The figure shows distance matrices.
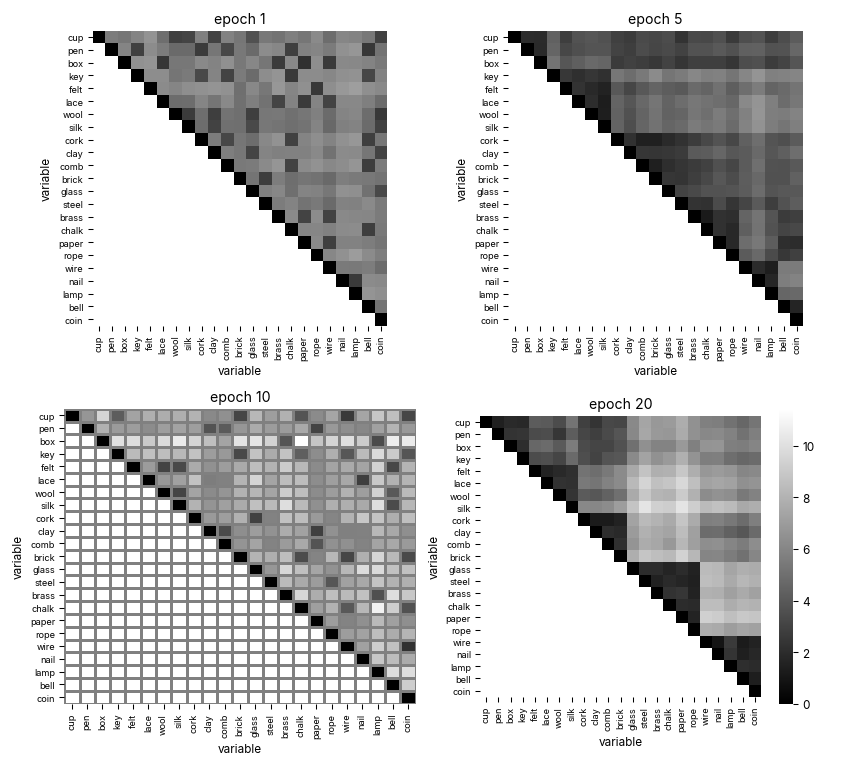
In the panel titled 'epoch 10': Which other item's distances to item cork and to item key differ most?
glass
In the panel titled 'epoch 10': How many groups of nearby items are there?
7
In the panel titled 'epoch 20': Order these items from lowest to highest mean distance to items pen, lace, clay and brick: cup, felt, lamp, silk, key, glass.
cup, key, felt, silk, lamp, glass
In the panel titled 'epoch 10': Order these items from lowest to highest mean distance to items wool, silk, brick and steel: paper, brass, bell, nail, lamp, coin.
bell, paper, coin, nail, brass, lamp
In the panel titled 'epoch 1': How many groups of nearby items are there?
6
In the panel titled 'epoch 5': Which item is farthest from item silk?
nail
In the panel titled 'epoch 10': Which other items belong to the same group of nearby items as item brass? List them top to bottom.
box, lamp
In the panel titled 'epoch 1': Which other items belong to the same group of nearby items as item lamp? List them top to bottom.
nail
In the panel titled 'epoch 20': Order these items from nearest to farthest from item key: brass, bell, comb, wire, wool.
wool, comb, bell, wire, brass
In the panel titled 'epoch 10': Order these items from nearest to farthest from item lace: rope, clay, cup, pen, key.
clay, pen, rope, cup, key
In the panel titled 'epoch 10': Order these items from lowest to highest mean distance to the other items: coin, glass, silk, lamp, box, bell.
coin, silk, bell, glass, lamp, box
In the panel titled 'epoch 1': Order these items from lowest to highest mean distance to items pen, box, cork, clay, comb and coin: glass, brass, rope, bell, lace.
bell, glass, lace, brass, rope
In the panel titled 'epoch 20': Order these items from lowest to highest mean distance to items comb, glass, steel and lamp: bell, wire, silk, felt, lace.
bell, wire, felt, lace, silk
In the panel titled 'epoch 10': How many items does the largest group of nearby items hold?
6
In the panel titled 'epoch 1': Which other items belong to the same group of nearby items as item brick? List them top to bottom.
steel
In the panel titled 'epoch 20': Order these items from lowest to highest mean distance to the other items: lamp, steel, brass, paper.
lamp, brass, steel, paper
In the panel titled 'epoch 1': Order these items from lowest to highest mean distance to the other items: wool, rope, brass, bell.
wool, bell, brass, rope
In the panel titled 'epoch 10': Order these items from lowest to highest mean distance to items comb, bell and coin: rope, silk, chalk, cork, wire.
wire, silk, chalk, rope, cork
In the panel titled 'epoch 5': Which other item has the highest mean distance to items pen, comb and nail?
key
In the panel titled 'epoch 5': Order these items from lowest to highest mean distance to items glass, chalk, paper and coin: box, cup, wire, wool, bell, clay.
bell, box, cup, clay, wire, wool
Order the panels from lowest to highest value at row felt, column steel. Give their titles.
epoch 5, epoch 1, epoch 10, epoch 20
